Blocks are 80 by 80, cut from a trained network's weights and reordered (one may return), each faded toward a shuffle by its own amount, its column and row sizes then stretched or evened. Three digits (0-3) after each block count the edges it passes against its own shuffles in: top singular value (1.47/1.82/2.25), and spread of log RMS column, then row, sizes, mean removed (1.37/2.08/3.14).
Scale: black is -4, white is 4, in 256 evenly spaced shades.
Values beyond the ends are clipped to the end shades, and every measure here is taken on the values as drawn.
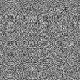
3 0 1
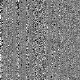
0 3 0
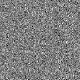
2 2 0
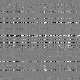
3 1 3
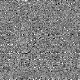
2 0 2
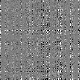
2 3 2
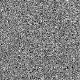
0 1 1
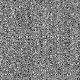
1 1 1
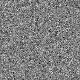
0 1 0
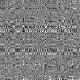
3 1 3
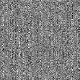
1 2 0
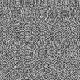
3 0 0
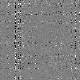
2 2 2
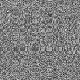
3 0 0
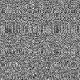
3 1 1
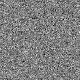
0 0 1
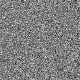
0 1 0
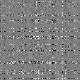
2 2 3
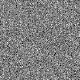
0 2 0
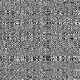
3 0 3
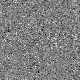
0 0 0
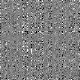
1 3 2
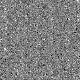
0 1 0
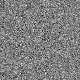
0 1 0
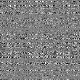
2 1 3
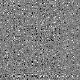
1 2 1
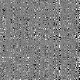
0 3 2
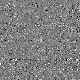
0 0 2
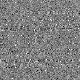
1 0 2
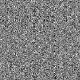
1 1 1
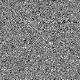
1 1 2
